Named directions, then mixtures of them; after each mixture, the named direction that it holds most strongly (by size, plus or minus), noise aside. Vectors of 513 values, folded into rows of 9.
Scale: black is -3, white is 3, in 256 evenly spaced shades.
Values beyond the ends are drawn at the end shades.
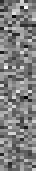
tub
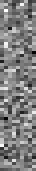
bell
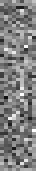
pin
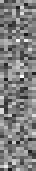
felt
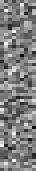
bell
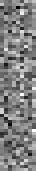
pin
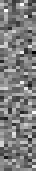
bell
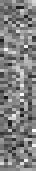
pin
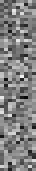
felt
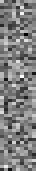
felt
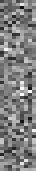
pin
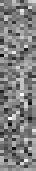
pin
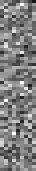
bell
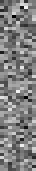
tub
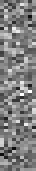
bell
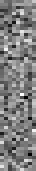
pin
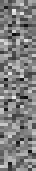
felt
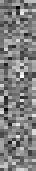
felt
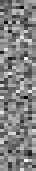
tub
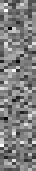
bell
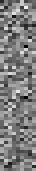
tub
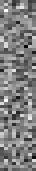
bell
